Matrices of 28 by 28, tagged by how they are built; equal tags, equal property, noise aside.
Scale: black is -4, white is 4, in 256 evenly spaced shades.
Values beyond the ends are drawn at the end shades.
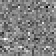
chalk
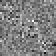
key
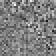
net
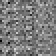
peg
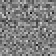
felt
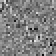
key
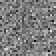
peg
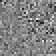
net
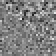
net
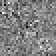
key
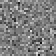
key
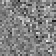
net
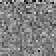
chalk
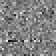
chalk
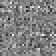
chalk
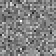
peg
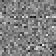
chalk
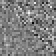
net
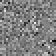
key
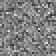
peg
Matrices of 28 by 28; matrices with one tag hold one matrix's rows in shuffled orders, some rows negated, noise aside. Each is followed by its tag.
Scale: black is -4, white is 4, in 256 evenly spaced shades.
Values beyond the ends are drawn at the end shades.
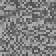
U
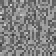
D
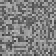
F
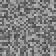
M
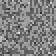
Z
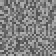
D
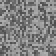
U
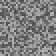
M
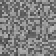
M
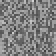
D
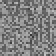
Z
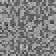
M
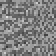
F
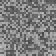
U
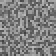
M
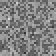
M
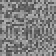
F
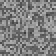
U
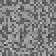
Z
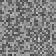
Z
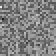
M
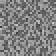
D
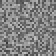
Z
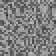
D
